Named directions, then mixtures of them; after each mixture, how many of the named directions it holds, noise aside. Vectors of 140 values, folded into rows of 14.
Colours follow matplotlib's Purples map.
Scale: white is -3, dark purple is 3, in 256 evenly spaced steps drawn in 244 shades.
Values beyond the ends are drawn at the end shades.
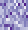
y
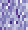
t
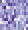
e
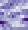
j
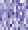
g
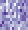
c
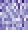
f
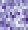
three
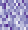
two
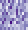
two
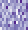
one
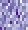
one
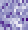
four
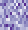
one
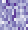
two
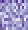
one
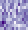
four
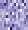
three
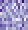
one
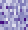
four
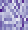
one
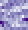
one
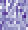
two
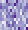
four
